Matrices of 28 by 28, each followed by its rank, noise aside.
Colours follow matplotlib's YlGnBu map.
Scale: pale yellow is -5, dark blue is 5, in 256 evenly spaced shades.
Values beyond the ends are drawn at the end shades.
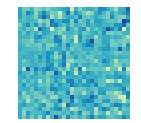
six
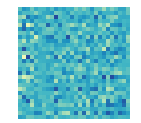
six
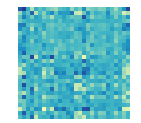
three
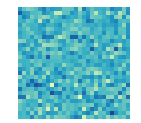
eight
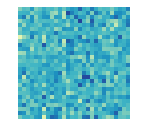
six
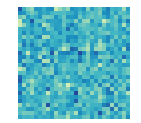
six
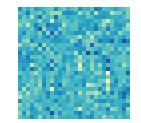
eight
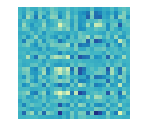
two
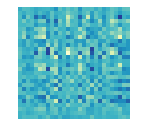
three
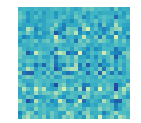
three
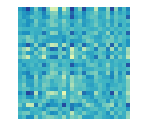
two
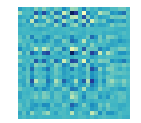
two
